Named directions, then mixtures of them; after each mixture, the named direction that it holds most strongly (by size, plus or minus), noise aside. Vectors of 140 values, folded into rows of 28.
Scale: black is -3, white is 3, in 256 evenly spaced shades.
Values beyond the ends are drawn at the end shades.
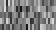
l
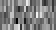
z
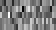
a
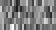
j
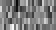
j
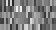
l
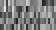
l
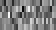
a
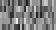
z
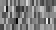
l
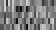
l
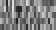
l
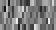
z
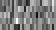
z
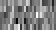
z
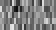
j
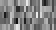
z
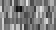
j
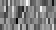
z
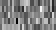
z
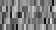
a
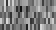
l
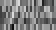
j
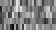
j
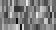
z
